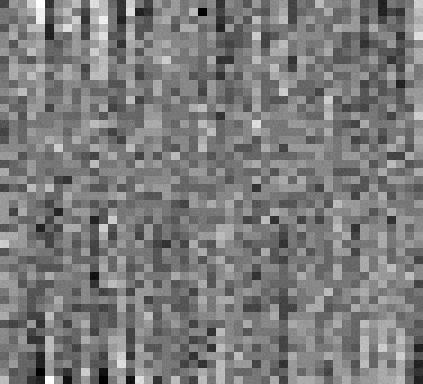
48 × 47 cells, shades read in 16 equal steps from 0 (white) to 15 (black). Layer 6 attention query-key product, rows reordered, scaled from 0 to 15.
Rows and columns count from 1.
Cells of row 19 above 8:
10
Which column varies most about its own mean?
5
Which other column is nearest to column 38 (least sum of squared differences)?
26
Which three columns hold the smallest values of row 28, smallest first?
13, 30, 38
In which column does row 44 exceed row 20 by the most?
47
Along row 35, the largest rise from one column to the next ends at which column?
11
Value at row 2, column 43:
13
